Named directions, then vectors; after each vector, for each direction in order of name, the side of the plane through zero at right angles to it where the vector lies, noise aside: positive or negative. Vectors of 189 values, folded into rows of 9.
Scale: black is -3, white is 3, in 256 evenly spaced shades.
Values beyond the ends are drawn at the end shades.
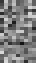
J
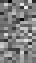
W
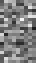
positive, negative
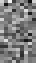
negative, negative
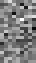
positive, negative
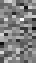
positive, negative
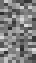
positive, negative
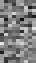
negative, positive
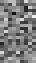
positive, negative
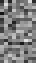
positive, positive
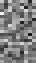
negative, negative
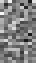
negative, negative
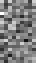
negative, negative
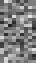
positive, negative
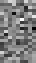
positive, negative
